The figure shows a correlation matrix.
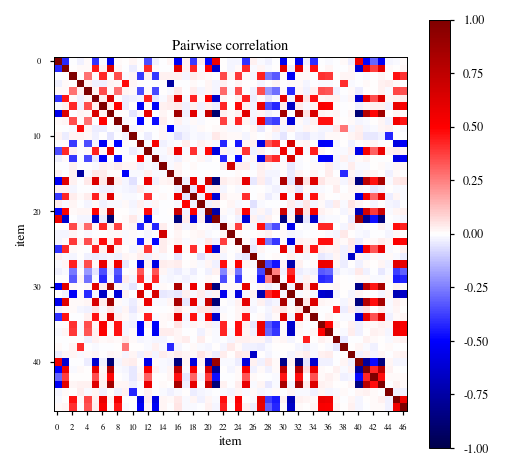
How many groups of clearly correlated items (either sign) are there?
8
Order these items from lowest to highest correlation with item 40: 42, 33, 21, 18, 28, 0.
18, 42, 33, 28, 0, 21
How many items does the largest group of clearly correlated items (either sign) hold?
17
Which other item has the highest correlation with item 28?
31
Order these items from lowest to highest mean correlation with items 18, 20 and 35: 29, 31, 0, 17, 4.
0, 31, 29, 17, 4
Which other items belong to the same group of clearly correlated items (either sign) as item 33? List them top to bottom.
37
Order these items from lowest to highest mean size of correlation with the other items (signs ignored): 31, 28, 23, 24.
23, 28, 24, 31
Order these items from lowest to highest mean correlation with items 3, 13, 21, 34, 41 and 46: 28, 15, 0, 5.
15, 0, 28, 5
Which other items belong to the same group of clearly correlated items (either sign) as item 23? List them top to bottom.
14
